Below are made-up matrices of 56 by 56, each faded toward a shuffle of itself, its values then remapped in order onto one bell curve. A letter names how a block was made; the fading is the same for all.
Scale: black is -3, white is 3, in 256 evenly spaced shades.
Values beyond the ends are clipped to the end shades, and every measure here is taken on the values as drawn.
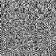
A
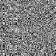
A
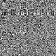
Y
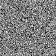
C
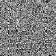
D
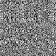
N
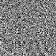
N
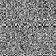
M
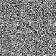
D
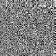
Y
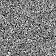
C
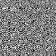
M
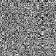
A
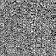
N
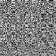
M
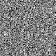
D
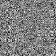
A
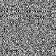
M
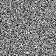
C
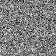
C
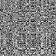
M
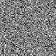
N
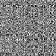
M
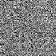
N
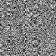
A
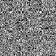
A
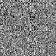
D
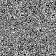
C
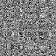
A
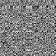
M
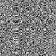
Y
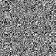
Y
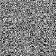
N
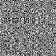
M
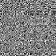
M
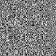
Y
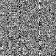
D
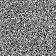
C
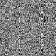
A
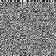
M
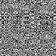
M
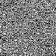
N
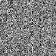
D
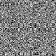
M
